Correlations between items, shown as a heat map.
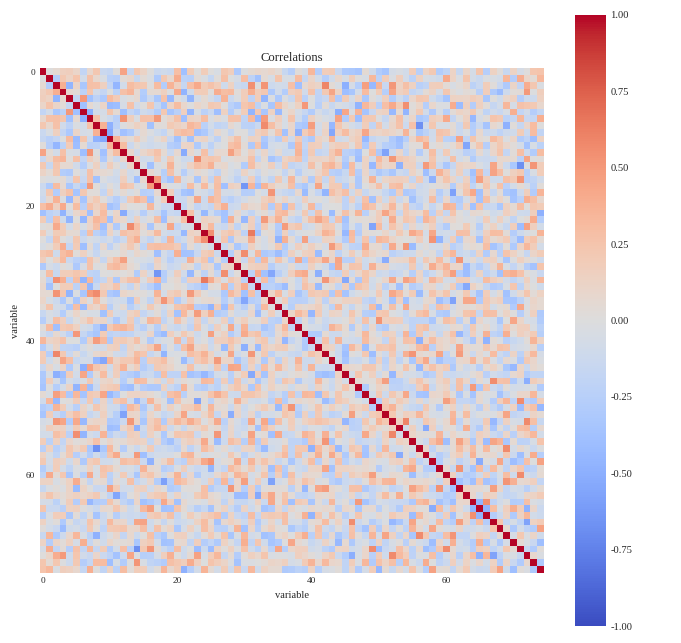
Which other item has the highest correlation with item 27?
30
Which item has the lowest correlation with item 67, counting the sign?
72
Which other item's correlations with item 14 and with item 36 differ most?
40
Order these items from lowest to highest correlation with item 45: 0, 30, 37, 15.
0, 15, 37, 30
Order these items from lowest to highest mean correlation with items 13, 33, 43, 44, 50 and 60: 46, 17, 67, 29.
67, 46, 29, 17
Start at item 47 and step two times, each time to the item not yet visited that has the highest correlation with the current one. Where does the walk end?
66
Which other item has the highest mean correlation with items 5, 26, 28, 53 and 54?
52
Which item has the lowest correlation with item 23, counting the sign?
49
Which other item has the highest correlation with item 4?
6
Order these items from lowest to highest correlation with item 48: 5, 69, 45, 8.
69, 45, 8, 5
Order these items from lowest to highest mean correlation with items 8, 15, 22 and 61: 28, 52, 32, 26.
26, 32, 28, 52
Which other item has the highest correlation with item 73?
14
